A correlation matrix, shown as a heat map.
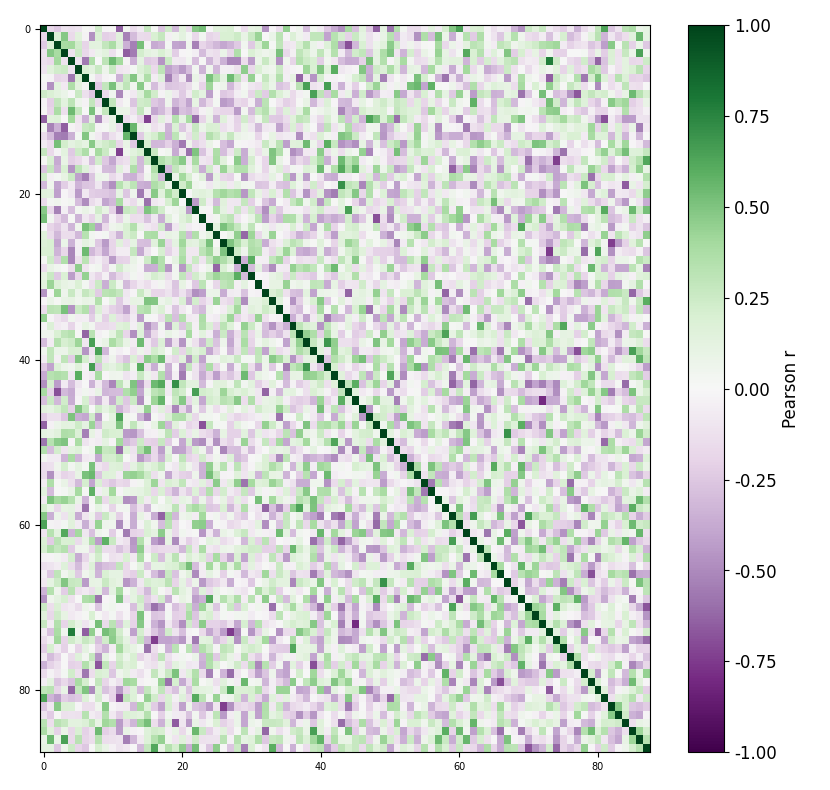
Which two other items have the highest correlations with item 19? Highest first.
43, 78
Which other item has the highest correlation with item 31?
57
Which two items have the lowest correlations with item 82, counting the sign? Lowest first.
26, 44
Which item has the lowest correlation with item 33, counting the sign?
70
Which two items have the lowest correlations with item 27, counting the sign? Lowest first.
73, 78
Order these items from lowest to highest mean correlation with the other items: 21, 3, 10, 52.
52, 21, 10, 3
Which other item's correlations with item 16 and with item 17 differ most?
29
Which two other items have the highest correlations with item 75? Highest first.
36, 68
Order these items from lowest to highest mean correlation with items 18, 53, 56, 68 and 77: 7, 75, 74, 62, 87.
74, 75, 62, 87, 7
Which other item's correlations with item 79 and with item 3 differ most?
12
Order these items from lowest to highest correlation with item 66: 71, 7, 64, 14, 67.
64, 67, 7, 14, 71
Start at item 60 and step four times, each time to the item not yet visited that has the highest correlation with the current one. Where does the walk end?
44
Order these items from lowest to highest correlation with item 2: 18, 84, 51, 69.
18, 69, 51, 84
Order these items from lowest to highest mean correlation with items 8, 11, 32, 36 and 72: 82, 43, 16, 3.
16, 43, 3, 82
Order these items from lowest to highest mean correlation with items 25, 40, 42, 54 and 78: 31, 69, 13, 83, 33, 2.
31, 2, 69, 83, 13, 33
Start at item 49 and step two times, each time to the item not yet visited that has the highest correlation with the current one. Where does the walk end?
61
